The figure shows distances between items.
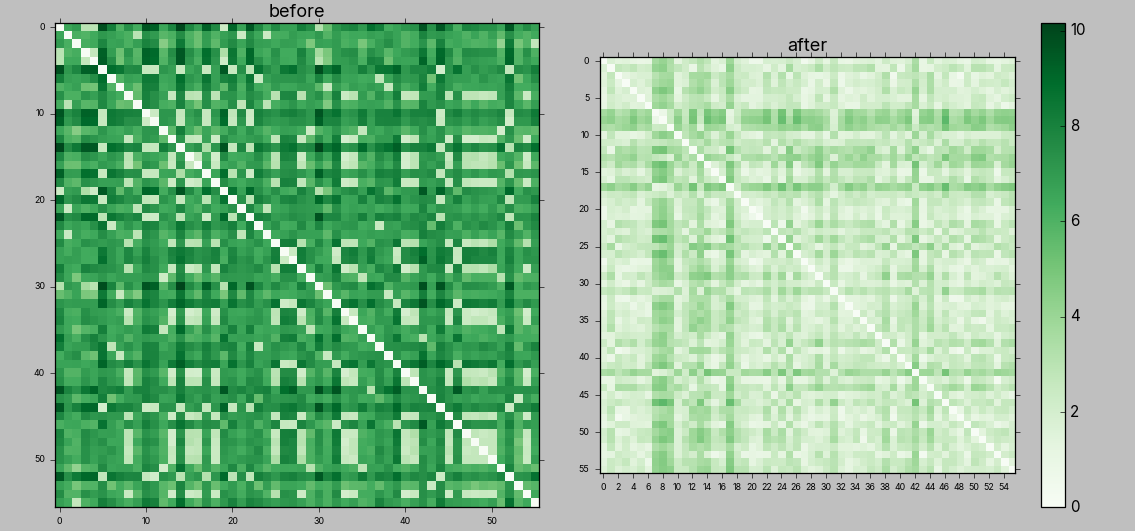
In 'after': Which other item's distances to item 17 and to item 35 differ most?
51
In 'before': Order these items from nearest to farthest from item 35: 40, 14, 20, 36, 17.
40, 36, 17, 20, 14
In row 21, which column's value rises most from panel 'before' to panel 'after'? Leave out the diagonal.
9
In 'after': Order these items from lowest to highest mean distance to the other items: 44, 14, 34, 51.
34, 51, 44, 14
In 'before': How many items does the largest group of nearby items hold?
17
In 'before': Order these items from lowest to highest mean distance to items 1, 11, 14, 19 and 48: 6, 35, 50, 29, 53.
50, 53, 29, 35, 6
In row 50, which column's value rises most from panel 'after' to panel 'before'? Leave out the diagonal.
39
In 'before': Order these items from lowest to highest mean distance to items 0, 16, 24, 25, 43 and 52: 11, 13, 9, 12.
13, 9, 12, 11
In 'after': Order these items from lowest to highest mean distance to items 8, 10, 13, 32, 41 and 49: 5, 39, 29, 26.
5, 39, 26, 29
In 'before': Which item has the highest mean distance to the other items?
42
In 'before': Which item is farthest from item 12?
14
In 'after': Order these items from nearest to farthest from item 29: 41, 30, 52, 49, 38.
52, 30, 49, 41, 38
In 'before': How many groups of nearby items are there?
11
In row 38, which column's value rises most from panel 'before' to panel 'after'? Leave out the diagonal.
7
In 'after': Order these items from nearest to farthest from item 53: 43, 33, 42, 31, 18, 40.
43, 40, 33, 18, 31, 42
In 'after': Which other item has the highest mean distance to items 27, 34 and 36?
8
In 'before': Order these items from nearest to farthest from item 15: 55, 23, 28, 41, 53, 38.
28, 41, 53, 55, 38, 23
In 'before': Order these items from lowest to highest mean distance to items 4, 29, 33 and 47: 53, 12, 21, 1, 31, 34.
34, 12, 53, 31, 1, 21
